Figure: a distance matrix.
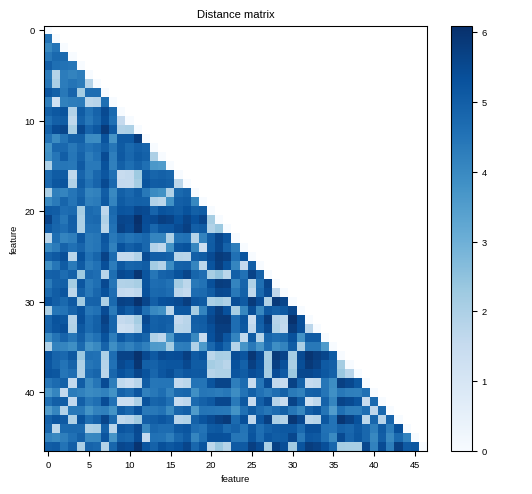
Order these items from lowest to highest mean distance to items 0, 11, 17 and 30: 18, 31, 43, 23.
43, 23, 18, 31
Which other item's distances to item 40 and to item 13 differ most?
2
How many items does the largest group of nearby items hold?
14
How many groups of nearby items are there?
7
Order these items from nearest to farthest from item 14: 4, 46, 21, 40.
40, 4, 46, 21
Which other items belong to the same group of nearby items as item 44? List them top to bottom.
1, 5, 6, 8
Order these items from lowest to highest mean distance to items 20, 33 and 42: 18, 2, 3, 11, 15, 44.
3, 2, 11, 18, 15, 44
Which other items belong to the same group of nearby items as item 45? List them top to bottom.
12
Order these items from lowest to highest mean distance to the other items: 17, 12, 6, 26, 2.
17, 6, 26, 2, 12
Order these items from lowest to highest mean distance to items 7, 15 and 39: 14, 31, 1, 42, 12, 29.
29, 31, 42, 14, 1, 12
